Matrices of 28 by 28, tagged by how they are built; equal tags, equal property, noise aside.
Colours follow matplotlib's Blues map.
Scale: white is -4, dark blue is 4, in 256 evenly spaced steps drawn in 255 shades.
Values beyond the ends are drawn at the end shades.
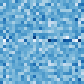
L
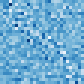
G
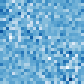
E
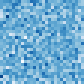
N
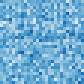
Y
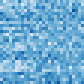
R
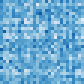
R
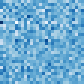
L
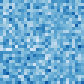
L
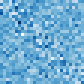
G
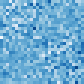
E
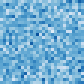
N
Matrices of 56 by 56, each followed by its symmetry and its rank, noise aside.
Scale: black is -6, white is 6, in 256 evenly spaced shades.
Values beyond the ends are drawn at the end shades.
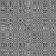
symmetric, rank two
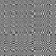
antisymmetric, rank two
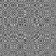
symmetric, rank three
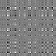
symmetric, rank one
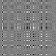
no symmetry, rank one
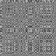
symmetric, rank three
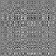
no symmetry, rank three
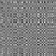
no symmetry, rank two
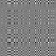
no symmetry, rank one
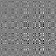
no symmetry, rank two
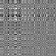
antisymmetric, rank two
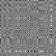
symmetric, rank three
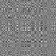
no symmetry, rank three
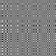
no symmetry, rank one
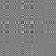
symmetric, rank one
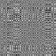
no symmetry, rank three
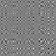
symmetric, rank two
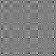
symmetric, rank one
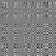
no symmetry, rank two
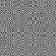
antisymmetric, rank two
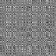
no symmetry, rank three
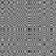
symmetric, rank two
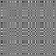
symmetric, rank one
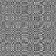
no symmetry, rank three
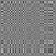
symmetric, rank one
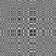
symmetric, rank one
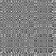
symmetric, rank three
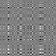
no symmetry, rank one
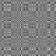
symmetric, rank one
